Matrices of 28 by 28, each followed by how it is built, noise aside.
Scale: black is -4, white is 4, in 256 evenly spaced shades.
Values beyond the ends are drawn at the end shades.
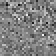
upper triangular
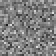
noise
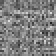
blocks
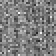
blocks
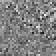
upper triangular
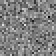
noise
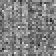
blocks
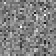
uneven columns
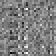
low rank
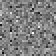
uneven columns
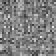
blocks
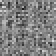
blocks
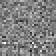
low rank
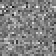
uneven rows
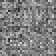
blocks
